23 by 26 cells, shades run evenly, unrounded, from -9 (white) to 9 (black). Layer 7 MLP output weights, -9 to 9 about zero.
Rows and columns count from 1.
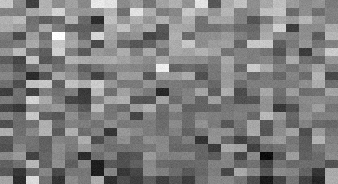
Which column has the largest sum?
2
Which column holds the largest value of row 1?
3
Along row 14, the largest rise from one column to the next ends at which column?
22
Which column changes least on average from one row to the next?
14
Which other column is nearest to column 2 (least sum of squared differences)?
15
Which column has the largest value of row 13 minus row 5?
5
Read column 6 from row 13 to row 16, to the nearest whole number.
4 1 -1 0
